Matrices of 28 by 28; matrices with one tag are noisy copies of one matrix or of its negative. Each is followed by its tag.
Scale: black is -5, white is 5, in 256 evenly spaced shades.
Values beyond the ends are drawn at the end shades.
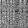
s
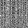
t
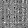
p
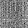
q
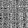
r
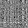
p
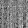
r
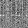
t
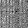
s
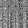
r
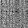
s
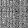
s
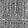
q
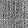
q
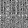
t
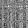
r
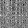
t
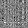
p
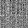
t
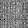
q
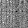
s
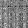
r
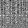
t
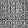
q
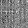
s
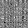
p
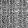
s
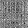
q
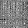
q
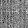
s
